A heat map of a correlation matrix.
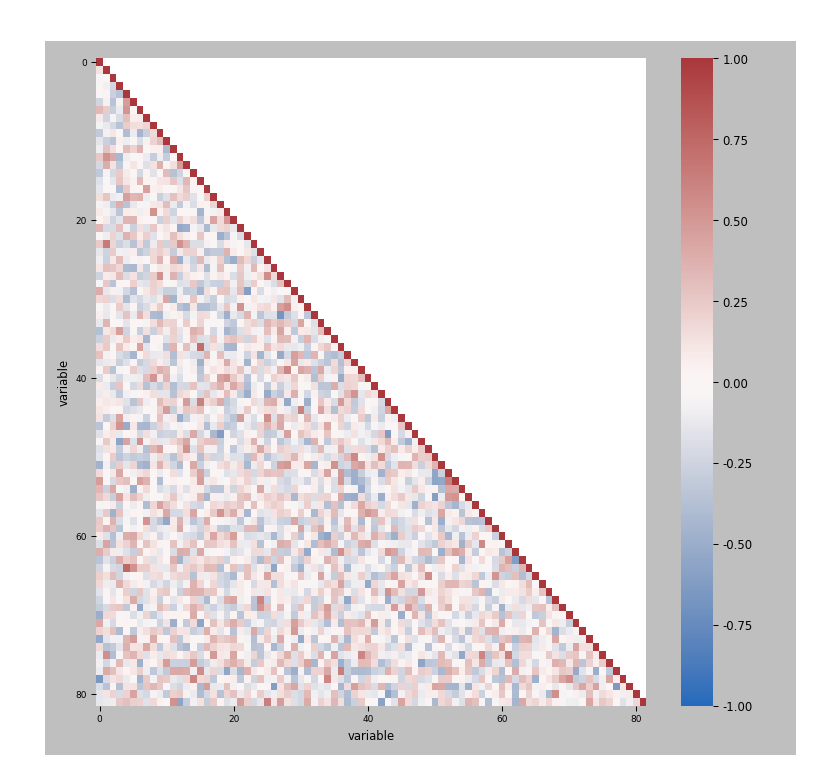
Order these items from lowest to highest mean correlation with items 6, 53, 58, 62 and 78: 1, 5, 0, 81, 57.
81, 5, 57, 1, 0
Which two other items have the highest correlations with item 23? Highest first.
1, 12
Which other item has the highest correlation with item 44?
30
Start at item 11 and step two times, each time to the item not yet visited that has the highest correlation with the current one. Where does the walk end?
25
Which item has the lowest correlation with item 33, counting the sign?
60
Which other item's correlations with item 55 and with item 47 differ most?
50
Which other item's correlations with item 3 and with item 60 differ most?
34
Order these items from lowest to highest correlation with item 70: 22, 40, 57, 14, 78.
22, 57, 40, 14, 78
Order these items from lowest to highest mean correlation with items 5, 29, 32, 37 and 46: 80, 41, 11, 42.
11, 80, 41, 42
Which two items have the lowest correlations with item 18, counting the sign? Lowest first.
47, 22
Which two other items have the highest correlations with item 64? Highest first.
4, 5
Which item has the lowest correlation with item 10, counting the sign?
58
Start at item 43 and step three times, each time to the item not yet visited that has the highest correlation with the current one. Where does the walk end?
77
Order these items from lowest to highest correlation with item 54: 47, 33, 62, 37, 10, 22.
33, 10, 37, 22, 47, 62
